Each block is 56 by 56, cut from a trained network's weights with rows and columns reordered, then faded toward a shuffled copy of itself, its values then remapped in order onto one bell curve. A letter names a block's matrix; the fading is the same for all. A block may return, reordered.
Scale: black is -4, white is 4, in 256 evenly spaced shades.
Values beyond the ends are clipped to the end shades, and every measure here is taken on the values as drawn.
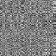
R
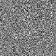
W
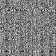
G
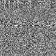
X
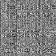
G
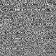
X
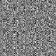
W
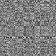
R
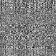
G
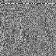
W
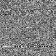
X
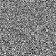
X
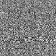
X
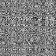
G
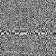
W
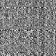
G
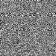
X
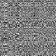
R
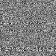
X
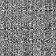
G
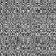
R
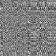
R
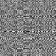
R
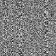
W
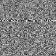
X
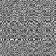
R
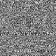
X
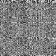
G
